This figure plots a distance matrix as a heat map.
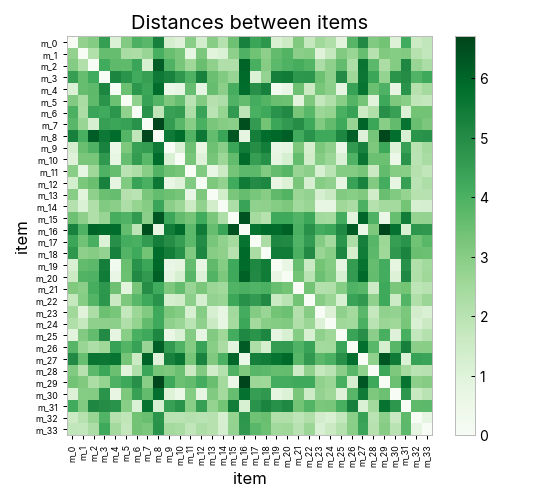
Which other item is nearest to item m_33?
m_32
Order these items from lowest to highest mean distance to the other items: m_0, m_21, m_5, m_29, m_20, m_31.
m_0, m_5, m_21, m_20, m_29, m_31
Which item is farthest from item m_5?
m_3
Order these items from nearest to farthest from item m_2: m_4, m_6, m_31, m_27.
m_4, m_6, m_31, m_27
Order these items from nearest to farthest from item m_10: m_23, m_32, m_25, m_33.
m_25, m_32, m_33, m_23
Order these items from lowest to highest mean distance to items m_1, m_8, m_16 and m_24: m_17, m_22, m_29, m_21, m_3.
m_21, m_22, m_17, m_3, m_29
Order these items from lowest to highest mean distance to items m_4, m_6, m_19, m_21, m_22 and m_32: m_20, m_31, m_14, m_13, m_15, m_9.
m_9, m_20, m_14, m_13, m_31, m_15
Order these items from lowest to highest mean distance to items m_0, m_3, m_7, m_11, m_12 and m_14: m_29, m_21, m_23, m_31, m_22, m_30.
m_23, m_30, m_22, m_29, m_21, m_31
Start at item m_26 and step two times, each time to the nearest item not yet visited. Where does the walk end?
m_29
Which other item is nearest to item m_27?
m_16
